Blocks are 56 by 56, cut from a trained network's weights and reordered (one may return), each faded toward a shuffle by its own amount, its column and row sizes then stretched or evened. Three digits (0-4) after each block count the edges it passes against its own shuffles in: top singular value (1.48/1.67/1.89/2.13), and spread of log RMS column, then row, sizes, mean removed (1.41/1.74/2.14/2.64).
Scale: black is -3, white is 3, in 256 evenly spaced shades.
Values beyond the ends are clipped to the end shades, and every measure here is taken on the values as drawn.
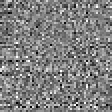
3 2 3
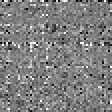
0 3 4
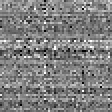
3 2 3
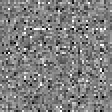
1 3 2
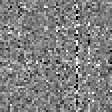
1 3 1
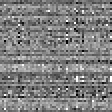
4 3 2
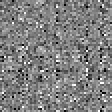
2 3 2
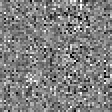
0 4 2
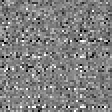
1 2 4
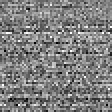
2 0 3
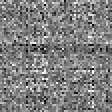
1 4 1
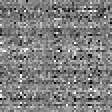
2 3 2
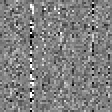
1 4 0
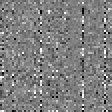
4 4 2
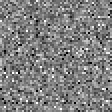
0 0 1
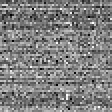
3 1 0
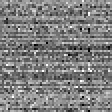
4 2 1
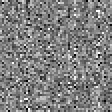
0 3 0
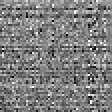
3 4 0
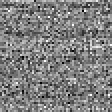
0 1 1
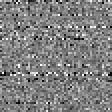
0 1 4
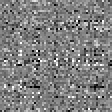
0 3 4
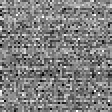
2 2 0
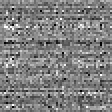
3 3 3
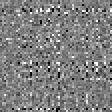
4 3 3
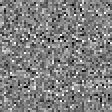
1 1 2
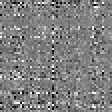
3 4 4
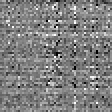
2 4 2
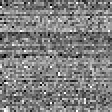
3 1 1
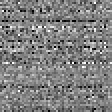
1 2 4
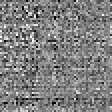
1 4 2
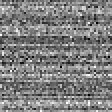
4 0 2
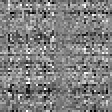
3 4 2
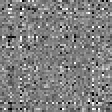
2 3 3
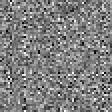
2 3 1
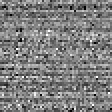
3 0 2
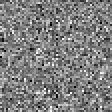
1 1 1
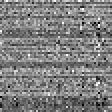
4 2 1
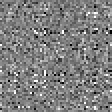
3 2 3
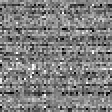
3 2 3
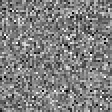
1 0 1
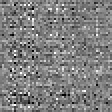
1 4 2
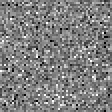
0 0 1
